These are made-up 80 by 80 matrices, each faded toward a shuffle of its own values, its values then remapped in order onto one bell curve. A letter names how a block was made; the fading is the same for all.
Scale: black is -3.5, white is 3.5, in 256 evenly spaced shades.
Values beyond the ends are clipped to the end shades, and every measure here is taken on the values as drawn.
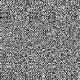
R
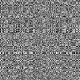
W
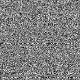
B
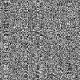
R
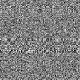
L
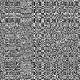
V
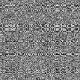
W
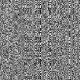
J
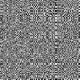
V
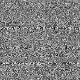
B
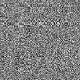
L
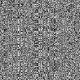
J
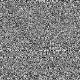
B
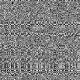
W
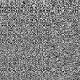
L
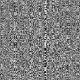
J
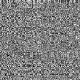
L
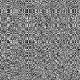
V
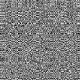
W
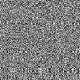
R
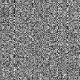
J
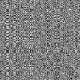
V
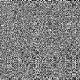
L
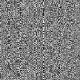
J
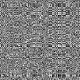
V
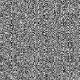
J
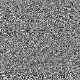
B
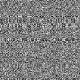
L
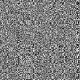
J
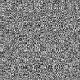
R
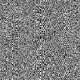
J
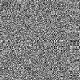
R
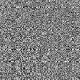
L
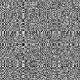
V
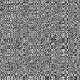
V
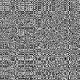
V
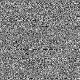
B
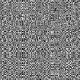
V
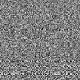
L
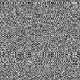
W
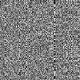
J
